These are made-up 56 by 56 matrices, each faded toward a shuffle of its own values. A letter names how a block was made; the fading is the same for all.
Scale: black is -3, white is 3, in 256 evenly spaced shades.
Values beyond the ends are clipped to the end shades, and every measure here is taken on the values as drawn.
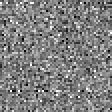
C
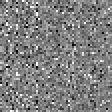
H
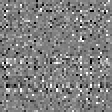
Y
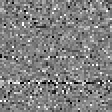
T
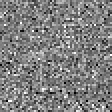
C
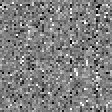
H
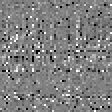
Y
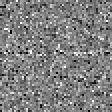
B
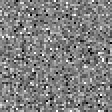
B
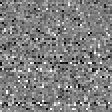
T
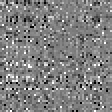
Y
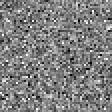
C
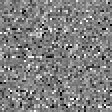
T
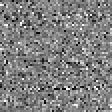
T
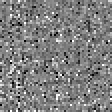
H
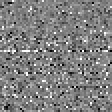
T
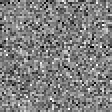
C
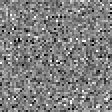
B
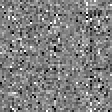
H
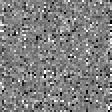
H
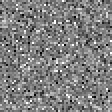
B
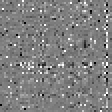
Y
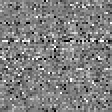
T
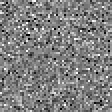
B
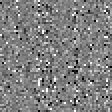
H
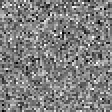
C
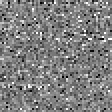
B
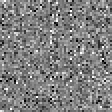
H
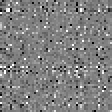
Y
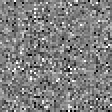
H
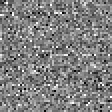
C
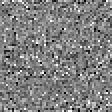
B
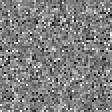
B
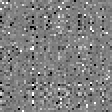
Y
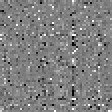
Y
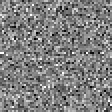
C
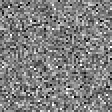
C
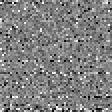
T
